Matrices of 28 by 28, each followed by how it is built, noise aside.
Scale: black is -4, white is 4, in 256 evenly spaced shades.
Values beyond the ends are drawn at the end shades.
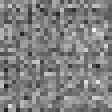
blocks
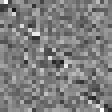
banded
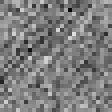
Hankel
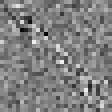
banded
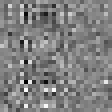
low rank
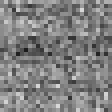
blocks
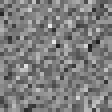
Hankel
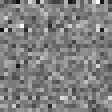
uneven rows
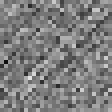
Hankel
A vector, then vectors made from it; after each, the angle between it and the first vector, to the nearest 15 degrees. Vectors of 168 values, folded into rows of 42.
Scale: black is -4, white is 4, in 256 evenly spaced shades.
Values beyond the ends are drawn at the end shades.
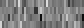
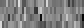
15 degrees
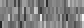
165 degrees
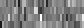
165 degrees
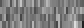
60 degrees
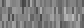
60 degrees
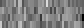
30 degrees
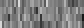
30 degrees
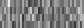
105 degrees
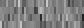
15 degrees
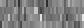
165 degrees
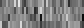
30 degrees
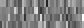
150 degrees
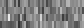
135 degrees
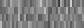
75 degrees
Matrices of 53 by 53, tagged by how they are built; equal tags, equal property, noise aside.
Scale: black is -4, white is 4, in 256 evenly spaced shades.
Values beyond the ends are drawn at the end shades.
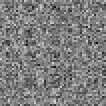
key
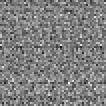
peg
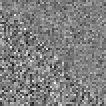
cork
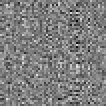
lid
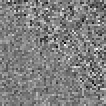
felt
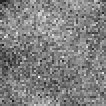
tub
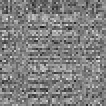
key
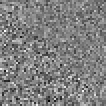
cork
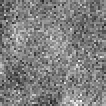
tub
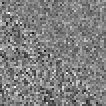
cork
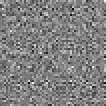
lid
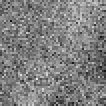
tub
